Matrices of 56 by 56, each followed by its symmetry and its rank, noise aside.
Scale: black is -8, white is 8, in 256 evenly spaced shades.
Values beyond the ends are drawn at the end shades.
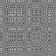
symmetric, rank two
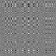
no symmetry, rank one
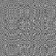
symmetric, rank three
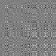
symmetric, rank two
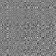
symmetric, rank three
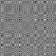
symmetric, rank two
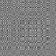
symmetric, rank two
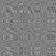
antisymmetric, rank two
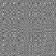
symmetric, rank three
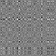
no symmetry, rank two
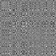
symmetric, rank three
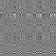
no symmetry, rank one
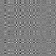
no symmetry, rank one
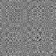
symmetric, rank three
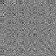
symmetric, rank three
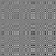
symmetric, rank one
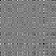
symmetric, rank two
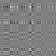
no symmetry, rank one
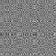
no symmetry, rank three
